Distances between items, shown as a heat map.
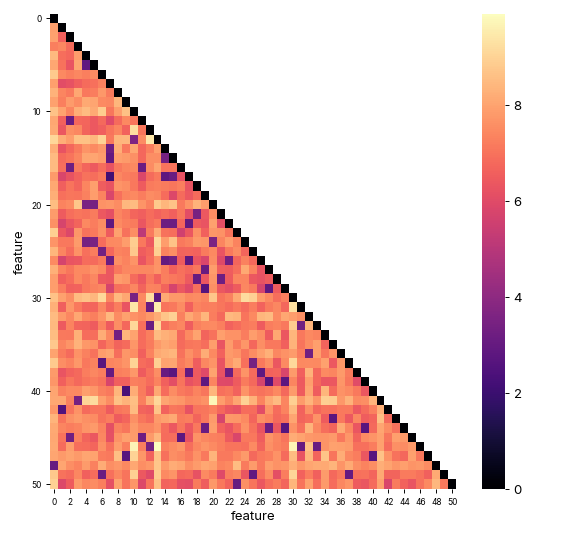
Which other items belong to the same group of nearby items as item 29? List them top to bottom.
19, 27, 39, 44
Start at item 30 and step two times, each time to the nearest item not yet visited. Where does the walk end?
10
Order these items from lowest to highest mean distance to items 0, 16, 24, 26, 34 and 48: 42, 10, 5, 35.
5, 42, 35, 10
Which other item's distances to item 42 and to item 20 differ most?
1
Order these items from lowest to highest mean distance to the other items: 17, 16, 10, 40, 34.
17, 16, 40, 34, 10
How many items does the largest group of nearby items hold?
7
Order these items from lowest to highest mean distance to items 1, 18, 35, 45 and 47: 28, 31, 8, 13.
28, 31, 8, 13
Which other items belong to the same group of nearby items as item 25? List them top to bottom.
6, 37, 49
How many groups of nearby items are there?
16
